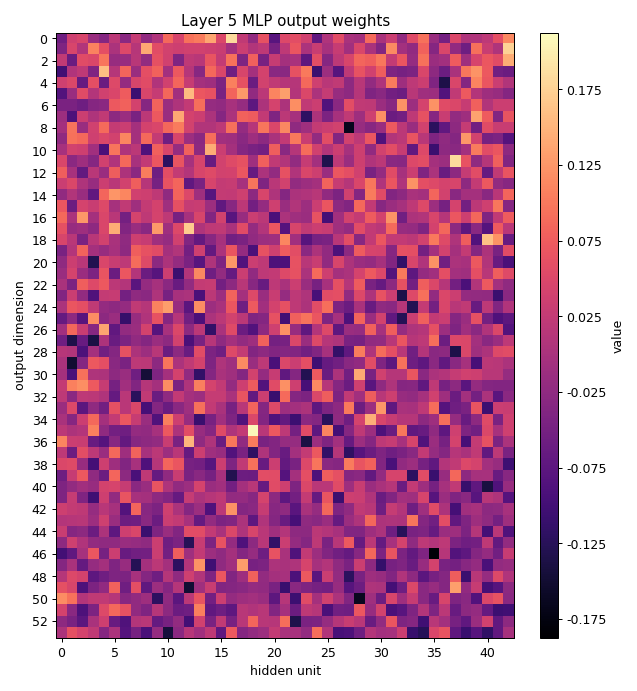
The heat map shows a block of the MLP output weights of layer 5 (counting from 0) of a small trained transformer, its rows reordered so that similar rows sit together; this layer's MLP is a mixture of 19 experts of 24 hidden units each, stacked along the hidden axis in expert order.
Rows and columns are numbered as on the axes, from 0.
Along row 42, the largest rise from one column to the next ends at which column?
7
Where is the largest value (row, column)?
35, 18
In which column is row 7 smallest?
23
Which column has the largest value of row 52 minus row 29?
31
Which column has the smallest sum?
27
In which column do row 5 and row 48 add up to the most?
12
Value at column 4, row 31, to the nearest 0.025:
0.025
